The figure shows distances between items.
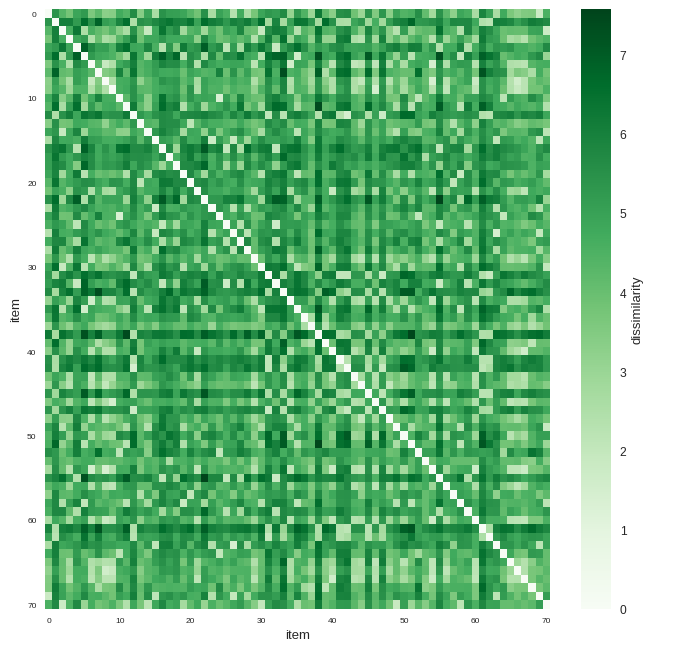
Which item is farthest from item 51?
38
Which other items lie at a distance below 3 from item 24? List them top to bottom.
10, 52, 64
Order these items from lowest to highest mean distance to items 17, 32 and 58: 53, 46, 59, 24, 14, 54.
53, 59, 46, 14, 54, 24
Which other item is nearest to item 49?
70
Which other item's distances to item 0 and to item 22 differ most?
69
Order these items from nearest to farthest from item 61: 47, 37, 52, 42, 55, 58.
42, 47, 52, 37, 58, 55
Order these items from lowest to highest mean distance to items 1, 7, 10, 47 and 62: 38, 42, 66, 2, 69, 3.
42, 38, 66, 2, 3, 69
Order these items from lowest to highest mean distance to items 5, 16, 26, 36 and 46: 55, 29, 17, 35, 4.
29, 35, 4, 55, 17
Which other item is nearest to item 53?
17
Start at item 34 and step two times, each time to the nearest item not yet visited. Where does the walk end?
54
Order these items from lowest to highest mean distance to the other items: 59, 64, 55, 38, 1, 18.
64, 59, 18, 1, 55, 38
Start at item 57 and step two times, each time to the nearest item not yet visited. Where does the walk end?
13
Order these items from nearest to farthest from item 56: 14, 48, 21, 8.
8, 48, 21, 14
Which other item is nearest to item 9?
46
